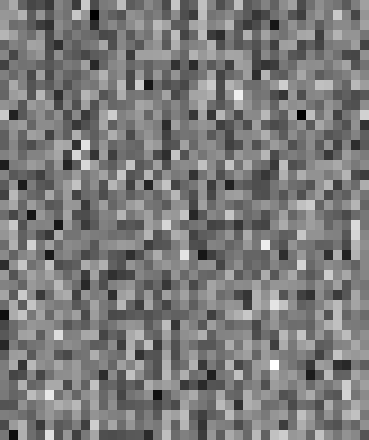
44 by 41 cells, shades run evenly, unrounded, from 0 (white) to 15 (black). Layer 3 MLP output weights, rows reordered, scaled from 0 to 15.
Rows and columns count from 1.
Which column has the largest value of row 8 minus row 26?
21
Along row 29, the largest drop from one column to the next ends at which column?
11
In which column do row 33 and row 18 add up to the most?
29
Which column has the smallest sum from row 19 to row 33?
40
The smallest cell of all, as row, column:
37, 31
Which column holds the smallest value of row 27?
34
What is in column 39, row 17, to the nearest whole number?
7
